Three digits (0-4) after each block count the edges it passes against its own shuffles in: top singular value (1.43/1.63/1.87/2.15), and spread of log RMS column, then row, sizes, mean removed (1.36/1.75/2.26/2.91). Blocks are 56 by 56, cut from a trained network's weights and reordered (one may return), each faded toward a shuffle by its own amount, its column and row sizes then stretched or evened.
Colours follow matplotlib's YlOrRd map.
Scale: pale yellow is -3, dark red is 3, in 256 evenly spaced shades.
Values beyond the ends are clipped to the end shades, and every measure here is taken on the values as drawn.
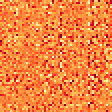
2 3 3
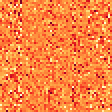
0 3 0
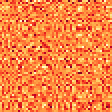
4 1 3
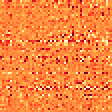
2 2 4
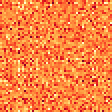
2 2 2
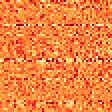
3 1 3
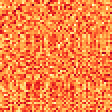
4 0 0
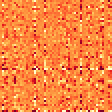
4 4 2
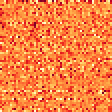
2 1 3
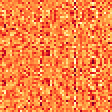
4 3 0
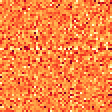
2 1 1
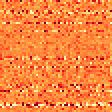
3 0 4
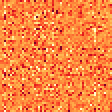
0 3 2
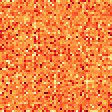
0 2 2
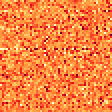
0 1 2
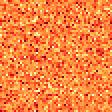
0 0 0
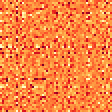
3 3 2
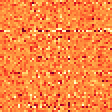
1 2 3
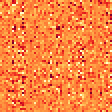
0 4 2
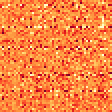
3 2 3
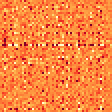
3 3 2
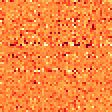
0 2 3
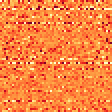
2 0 4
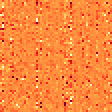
0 3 1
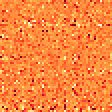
0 2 2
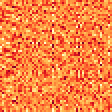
3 2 0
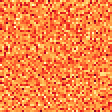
3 0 0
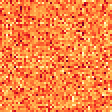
2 1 1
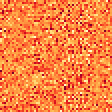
2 2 0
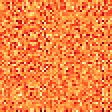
3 2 2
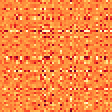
4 4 4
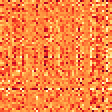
4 4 2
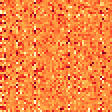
2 3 1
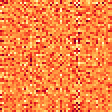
3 3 1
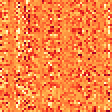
3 4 0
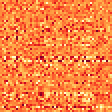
3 1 4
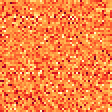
1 0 1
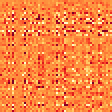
4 4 4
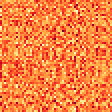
4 3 0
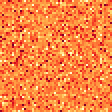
0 1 1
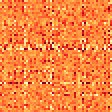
4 3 3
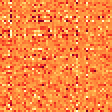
2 3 3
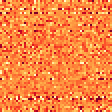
1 1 4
